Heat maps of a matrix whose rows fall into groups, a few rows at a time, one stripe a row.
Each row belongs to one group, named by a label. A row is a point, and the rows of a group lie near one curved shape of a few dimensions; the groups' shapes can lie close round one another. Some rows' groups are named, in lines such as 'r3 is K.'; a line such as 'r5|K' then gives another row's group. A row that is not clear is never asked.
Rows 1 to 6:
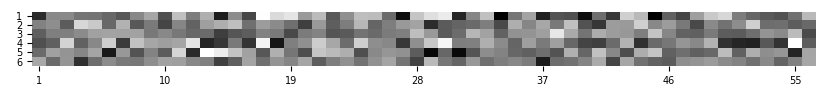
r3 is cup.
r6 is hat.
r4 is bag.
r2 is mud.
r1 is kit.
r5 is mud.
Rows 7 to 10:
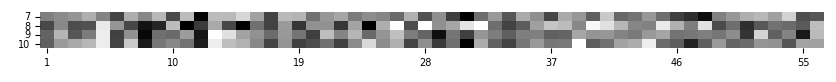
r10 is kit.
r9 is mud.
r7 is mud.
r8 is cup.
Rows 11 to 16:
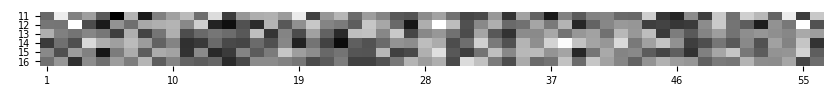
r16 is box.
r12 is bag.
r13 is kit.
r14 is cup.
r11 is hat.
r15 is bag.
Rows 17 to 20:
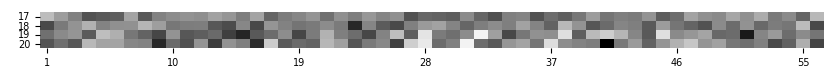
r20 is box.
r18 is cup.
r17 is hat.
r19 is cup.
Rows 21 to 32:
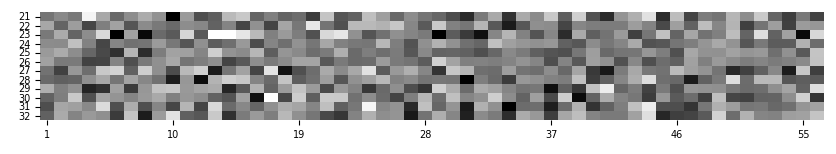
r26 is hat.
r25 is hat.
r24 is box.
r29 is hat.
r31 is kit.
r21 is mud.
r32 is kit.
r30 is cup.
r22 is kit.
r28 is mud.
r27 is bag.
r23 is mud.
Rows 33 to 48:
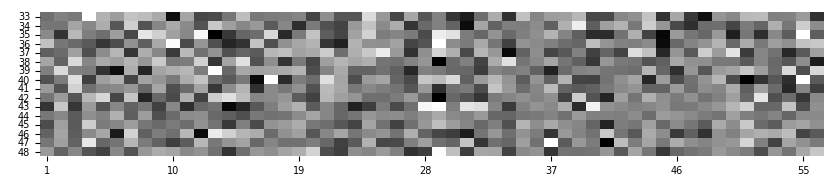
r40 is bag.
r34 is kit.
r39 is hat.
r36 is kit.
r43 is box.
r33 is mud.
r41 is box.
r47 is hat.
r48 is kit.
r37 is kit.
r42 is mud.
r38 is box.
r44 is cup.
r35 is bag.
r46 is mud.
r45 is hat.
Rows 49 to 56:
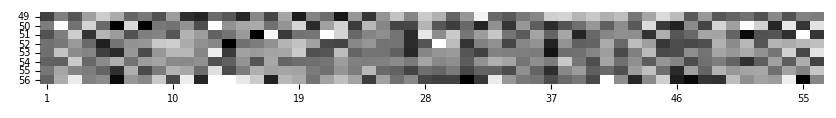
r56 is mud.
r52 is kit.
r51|bag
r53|hat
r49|cup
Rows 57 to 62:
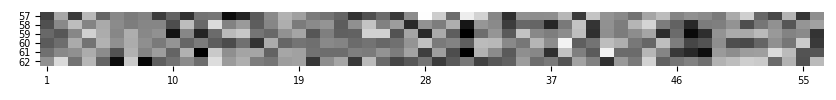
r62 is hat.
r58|kit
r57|box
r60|cup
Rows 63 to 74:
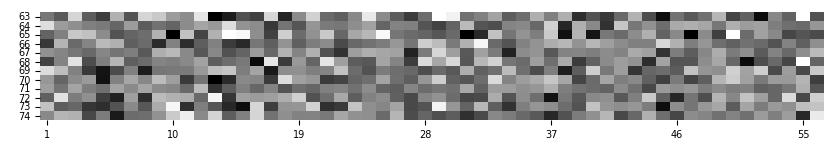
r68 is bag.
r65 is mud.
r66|cup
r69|hat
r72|hat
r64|hat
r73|kit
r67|kit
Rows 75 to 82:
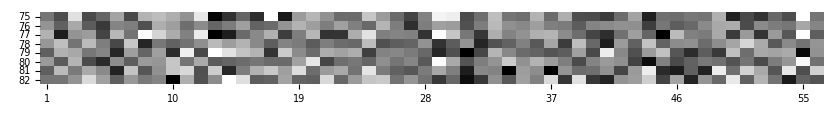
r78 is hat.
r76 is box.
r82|mud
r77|bag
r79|mud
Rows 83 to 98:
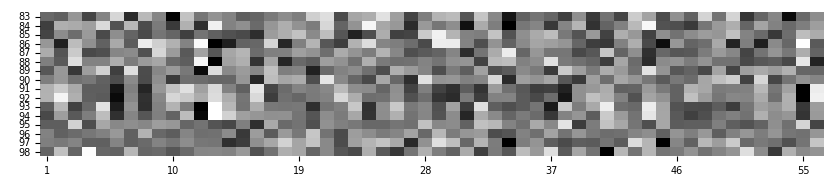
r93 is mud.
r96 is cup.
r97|kit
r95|cup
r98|hat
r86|bag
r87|box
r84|kit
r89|mud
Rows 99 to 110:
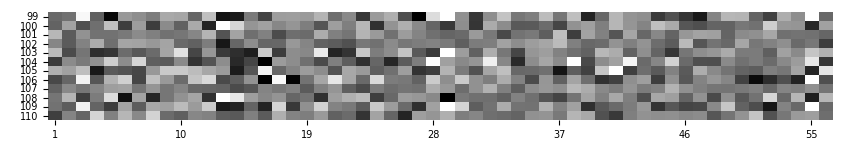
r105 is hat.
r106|bag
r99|bag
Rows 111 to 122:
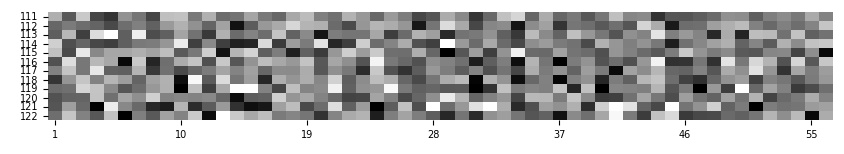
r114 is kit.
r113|mud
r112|kit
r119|mud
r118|kit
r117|hat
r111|box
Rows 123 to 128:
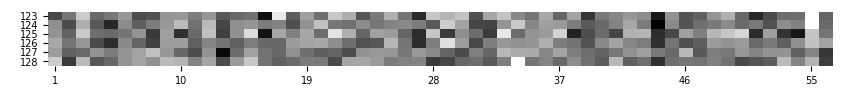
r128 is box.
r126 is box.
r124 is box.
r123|bag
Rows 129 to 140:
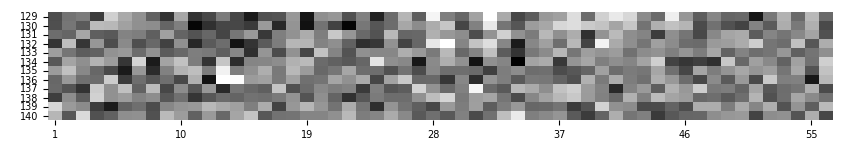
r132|box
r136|mud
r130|cup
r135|hat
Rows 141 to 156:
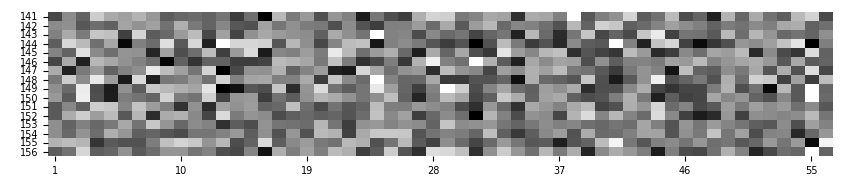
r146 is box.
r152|kit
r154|kit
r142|box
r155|hat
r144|mud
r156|bag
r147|bag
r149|bag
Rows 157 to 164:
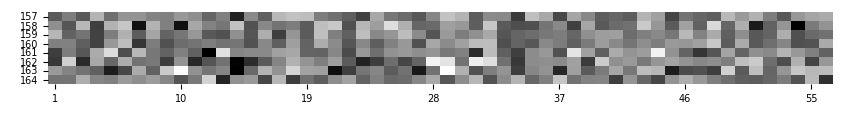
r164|box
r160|cup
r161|mud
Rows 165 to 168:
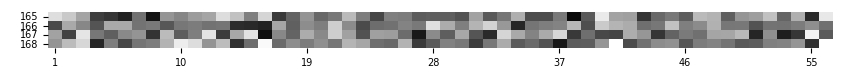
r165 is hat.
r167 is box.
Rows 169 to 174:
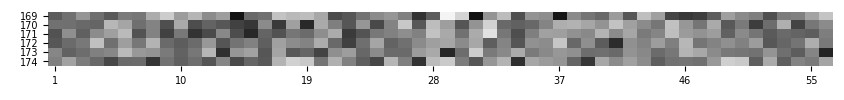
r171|cup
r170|cup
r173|box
